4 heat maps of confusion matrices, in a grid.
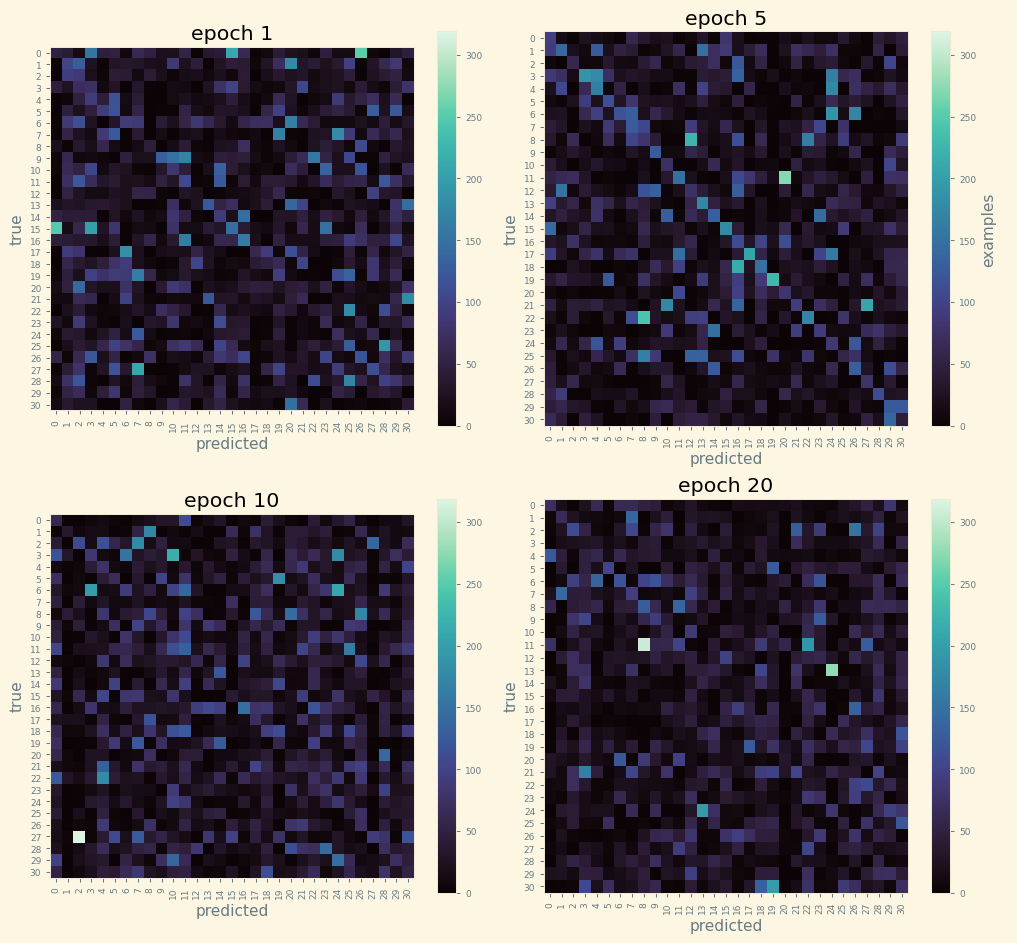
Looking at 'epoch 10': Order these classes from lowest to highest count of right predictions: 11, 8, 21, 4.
21, 4, 8, 11
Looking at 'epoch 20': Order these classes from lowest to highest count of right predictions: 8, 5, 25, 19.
25, 19, 5, 8
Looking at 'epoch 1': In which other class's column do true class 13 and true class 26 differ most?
20
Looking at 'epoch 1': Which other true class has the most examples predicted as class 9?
22
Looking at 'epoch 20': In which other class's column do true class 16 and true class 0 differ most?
26
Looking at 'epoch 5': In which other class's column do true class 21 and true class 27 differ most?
10
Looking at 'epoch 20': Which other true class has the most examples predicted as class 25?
30
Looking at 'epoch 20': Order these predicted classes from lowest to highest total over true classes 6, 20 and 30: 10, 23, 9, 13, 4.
13, 10, 23, 4, 9
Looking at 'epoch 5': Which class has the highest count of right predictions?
19
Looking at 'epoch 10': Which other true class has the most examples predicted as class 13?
16
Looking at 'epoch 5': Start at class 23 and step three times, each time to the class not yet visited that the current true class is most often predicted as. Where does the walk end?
29
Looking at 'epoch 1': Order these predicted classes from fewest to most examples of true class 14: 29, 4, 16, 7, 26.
4, 7, 26, 29, 16
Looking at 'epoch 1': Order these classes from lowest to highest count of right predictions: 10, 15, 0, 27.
0, 10, 27, 15
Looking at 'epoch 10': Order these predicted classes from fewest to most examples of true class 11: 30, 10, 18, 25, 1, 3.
1, 3, 18, 30, 10, 25
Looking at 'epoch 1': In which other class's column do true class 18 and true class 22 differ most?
25
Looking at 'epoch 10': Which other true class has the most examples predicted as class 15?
27
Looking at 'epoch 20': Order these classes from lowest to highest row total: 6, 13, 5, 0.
0, 5, 13, 6
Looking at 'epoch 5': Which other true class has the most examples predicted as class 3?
5
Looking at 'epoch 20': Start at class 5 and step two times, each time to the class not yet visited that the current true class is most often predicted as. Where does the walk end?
17
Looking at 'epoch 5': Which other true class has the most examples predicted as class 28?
23
